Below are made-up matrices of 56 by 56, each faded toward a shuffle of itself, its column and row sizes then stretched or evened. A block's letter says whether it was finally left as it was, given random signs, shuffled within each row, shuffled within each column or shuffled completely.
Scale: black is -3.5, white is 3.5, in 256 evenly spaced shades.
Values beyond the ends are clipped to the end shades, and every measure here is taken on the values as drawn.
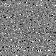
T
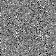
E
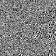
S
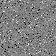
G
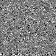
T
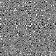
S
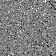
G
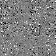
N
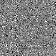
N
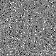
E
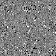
S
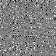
N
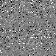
N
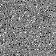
T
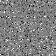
T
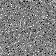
G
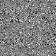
N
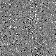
N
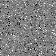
E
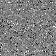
T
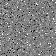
G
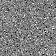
G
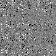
N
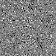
N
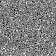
G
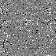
N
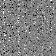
E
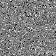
T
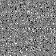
N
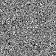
T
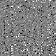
S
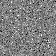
G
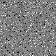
T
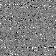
T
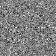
T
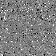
T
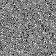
G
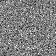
G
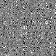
S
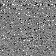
T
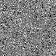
E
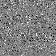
T
